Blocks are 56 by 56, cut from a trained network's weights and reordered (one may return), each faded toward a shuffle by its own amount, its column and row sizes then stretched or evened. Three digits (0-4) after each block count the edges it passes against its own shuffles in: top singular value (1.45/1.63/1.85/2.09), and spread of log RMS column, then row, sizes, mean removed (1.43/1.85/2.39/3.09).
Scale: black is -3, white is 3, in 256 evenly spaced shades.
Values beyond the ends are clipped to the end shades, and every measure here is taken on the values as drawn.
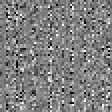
2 4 0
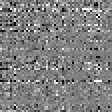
3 3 4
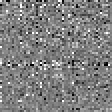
0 3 3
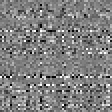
4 1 4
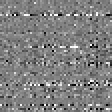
3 1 4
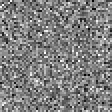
2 1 0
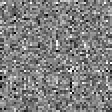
1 2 1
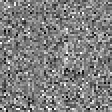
1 2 1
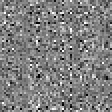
0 3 2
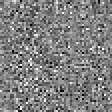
3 2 1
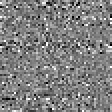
1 2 3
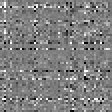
2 3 4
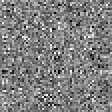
2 2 1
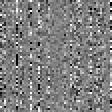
0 4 0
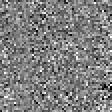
1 2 0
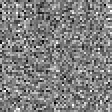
3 1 1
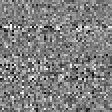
1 1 3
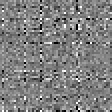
3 3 3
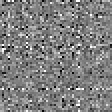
2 3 3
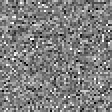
0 0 0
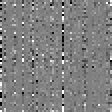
2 4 1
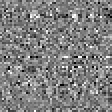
3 0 3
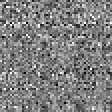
3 0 3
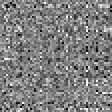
3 2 2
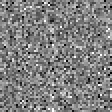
1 1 0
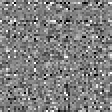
1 2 3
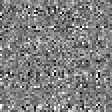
1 2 3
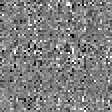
1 3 3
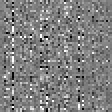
1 4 1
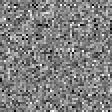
0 0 2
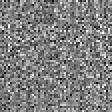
3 1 1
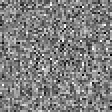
1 0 0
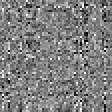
3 3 1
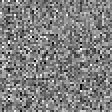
2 1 0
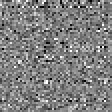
2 1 3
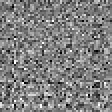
3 1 2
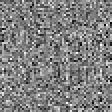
2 1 0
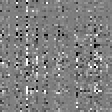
1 4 3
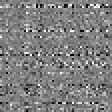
2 2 4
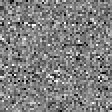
0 0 2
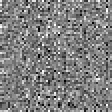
2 3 1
